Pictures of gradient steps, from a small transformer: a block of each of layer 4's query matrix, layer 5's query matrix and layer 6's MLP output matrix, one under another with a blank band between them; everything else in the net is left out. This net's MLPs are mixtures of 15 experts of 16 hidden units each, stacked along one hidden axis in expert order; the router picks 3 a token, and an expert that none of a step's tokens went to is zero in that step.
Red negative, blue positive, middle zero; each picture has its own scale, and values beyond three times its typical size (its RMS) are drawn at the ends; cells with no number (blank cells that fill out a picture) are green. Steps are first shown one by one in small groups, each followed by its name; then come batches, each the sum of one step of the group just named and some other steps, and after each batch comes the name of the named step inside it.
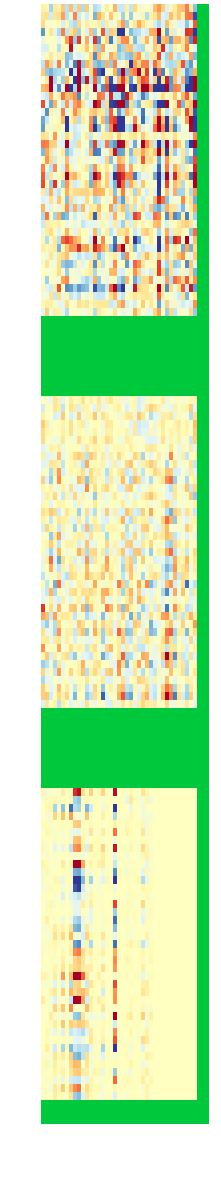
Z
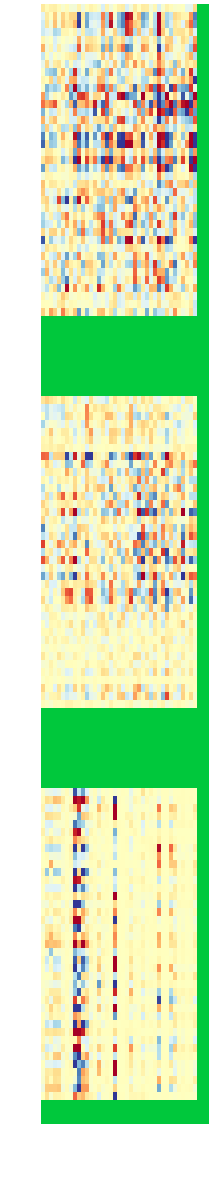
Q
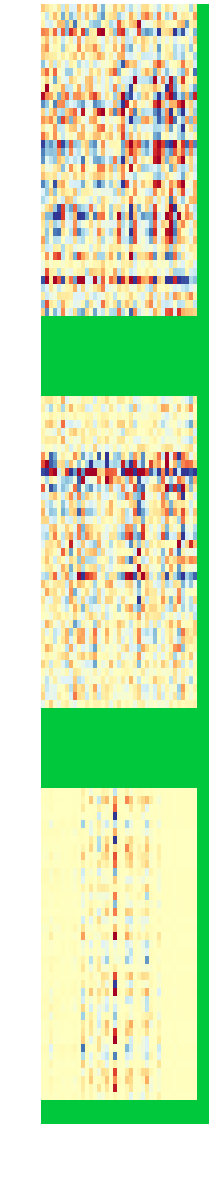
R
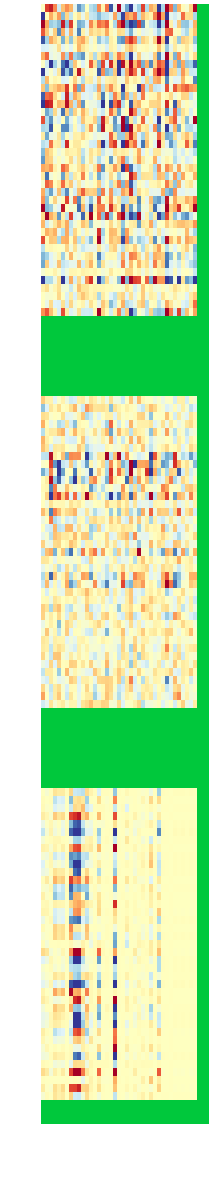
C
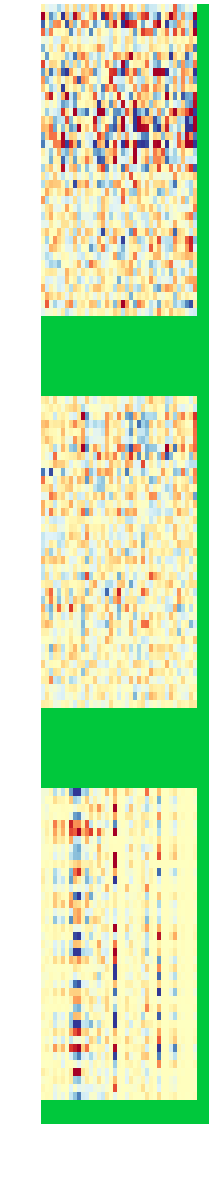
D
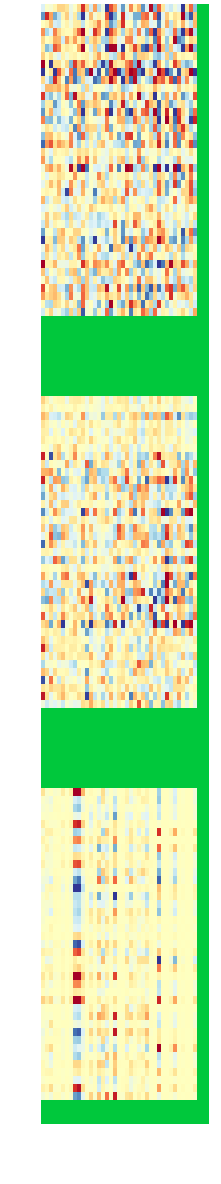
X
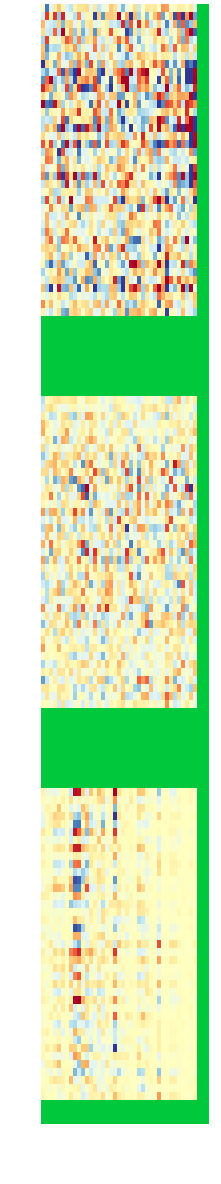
Z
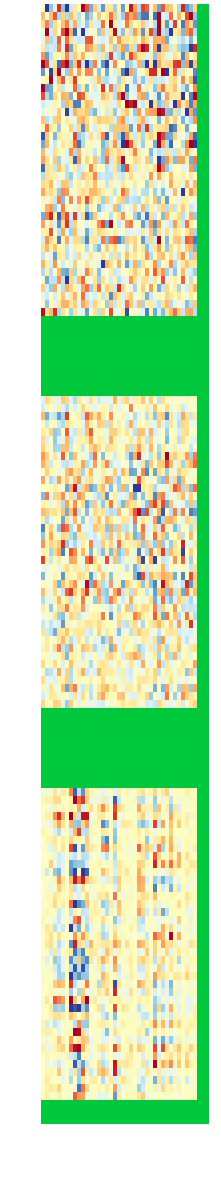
Q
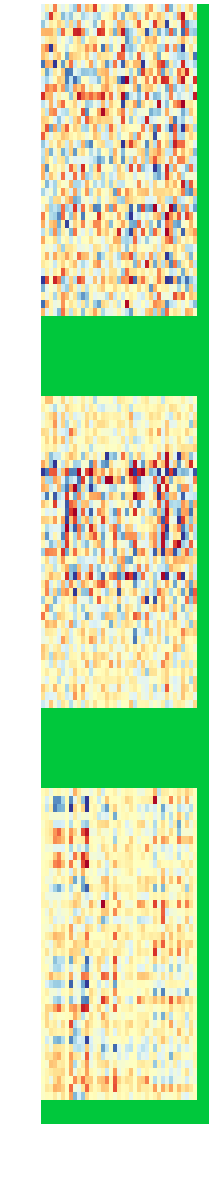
R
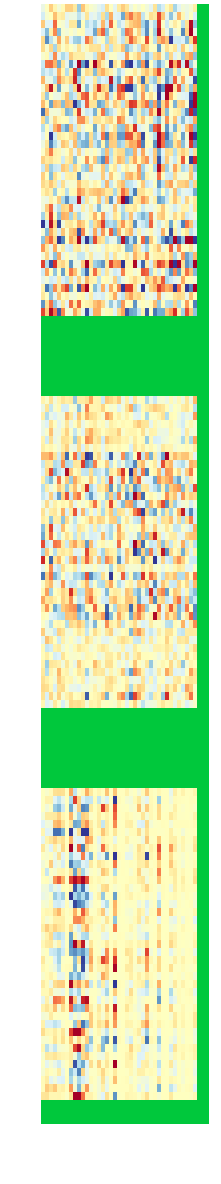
Q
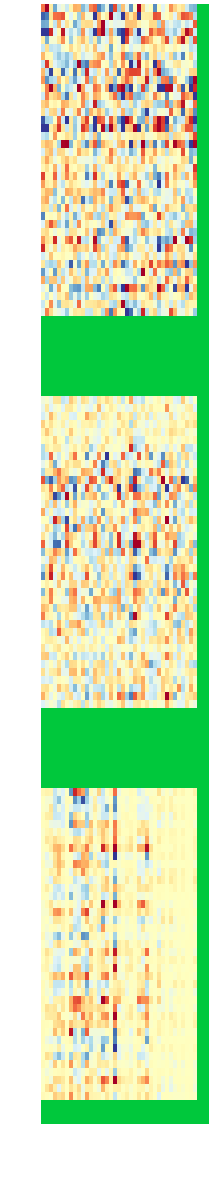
Z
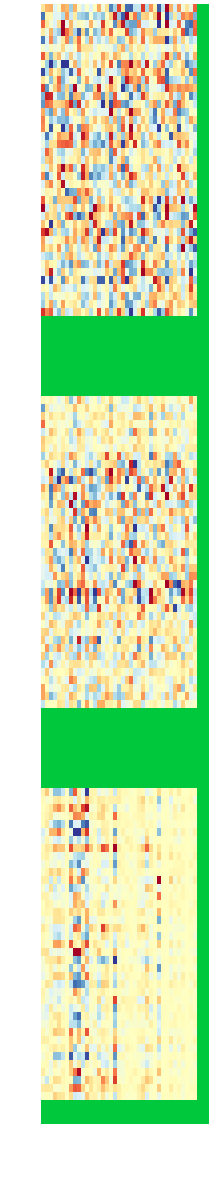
C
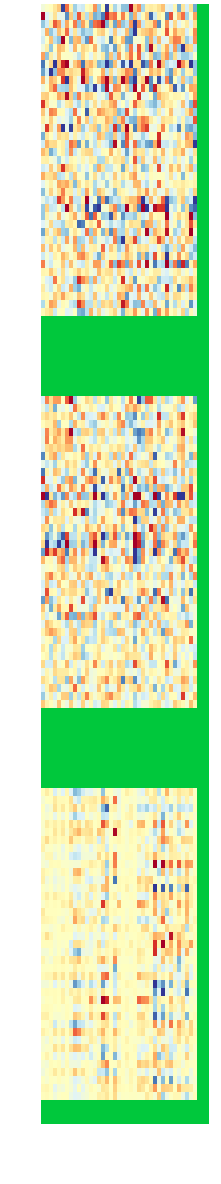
D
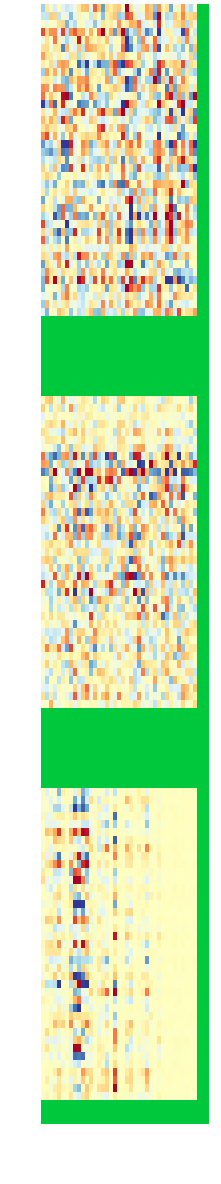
R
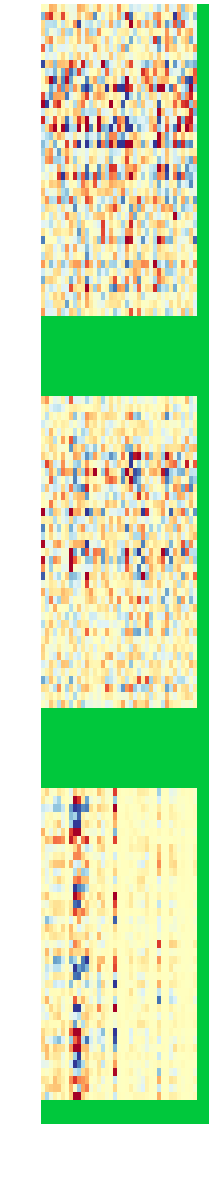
Q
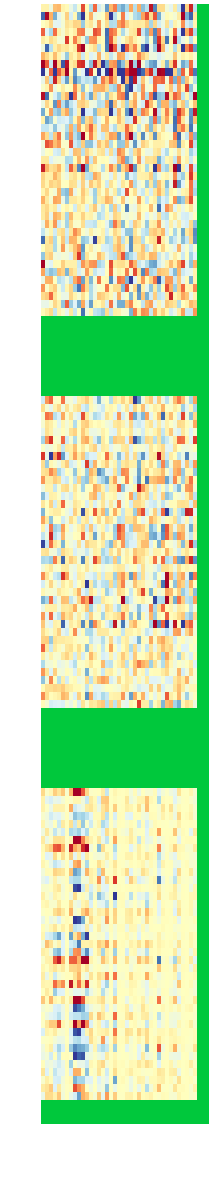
X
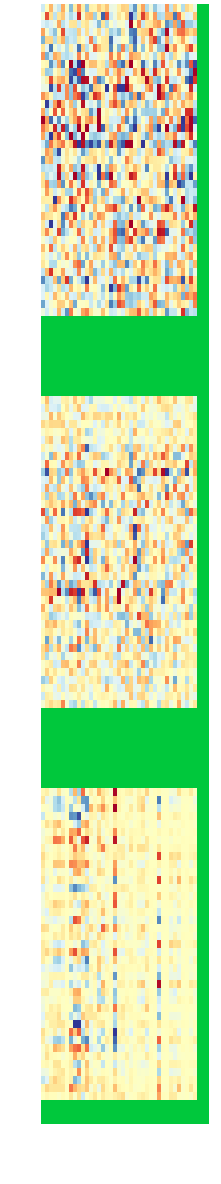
D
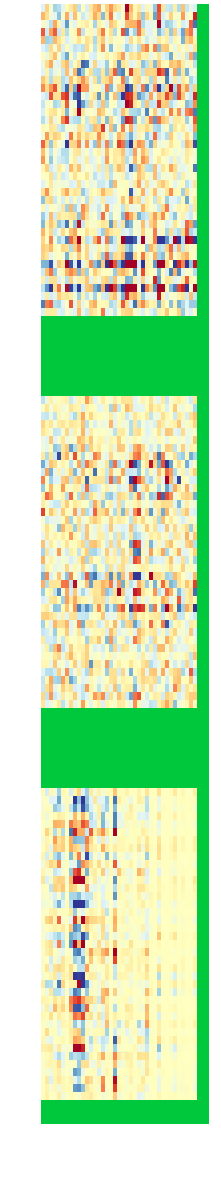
D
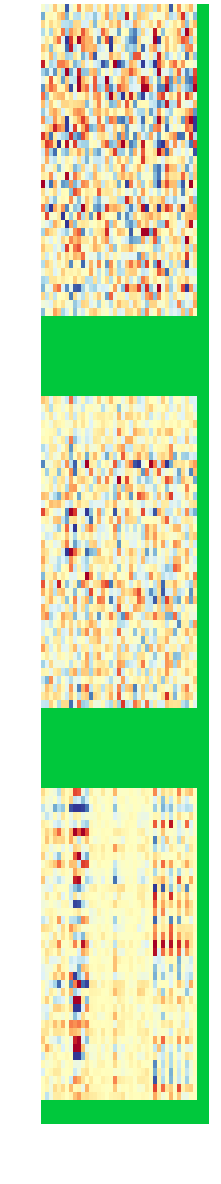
Z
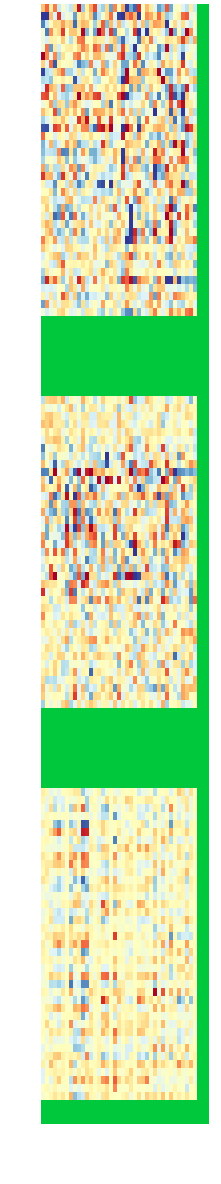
R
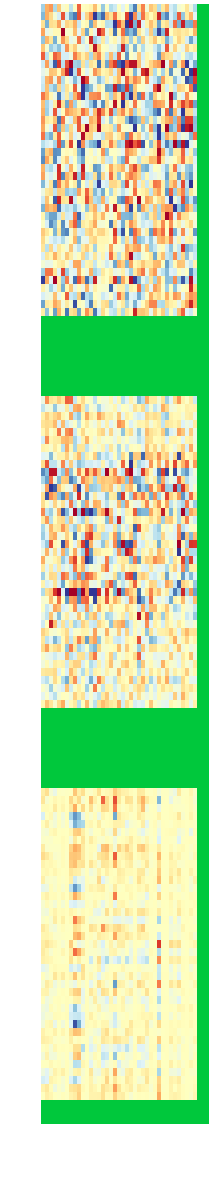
R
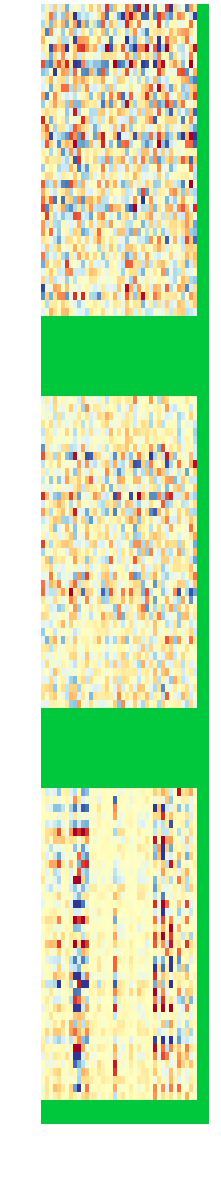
Q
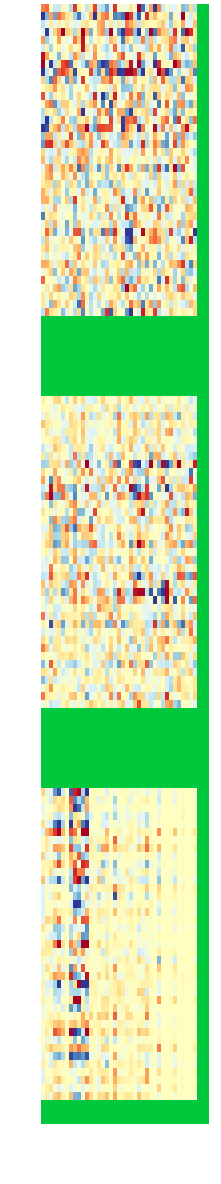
X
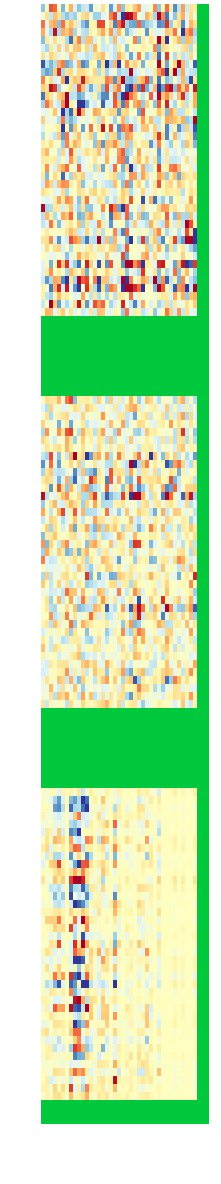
C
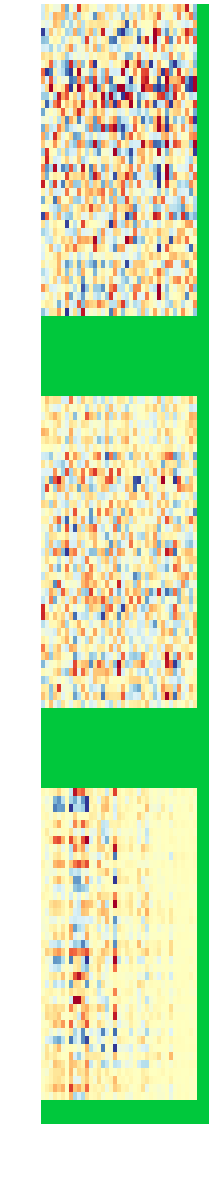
Z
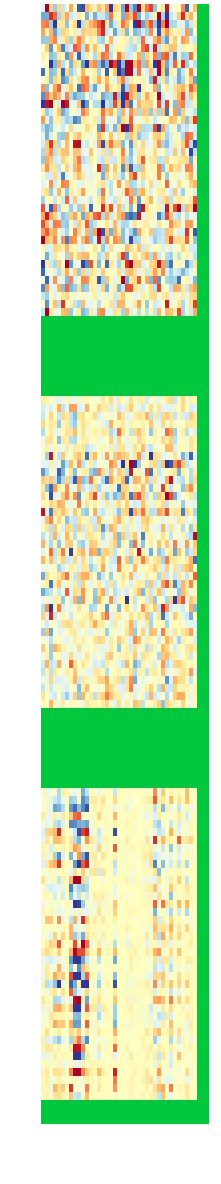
C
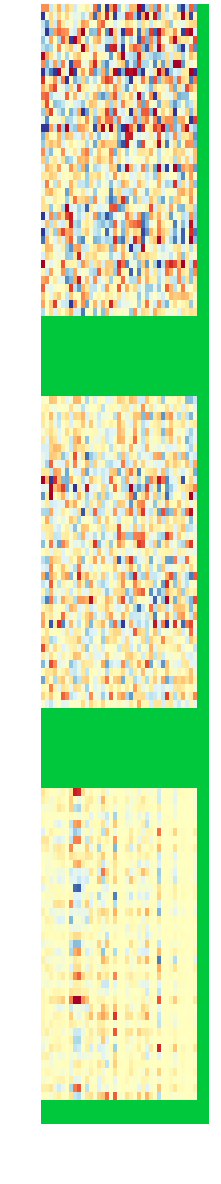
X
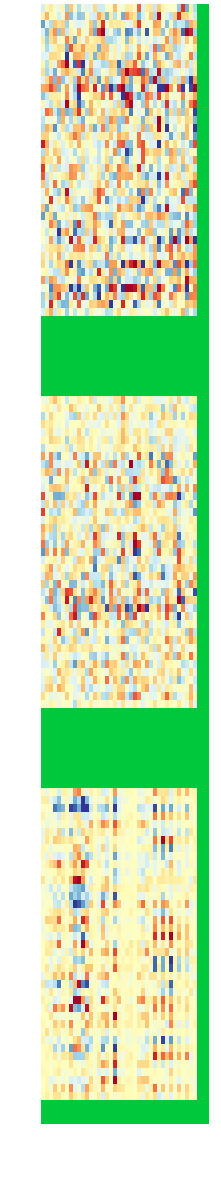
Z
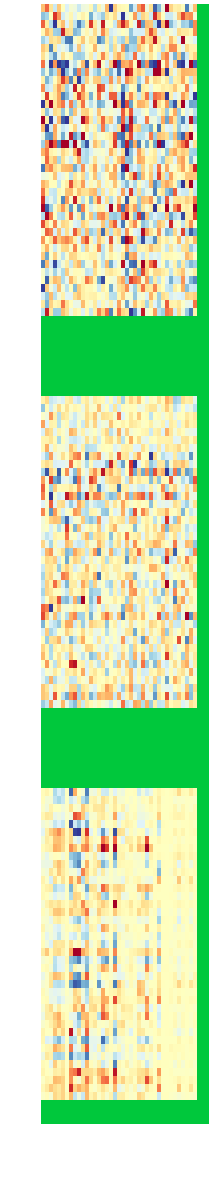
C
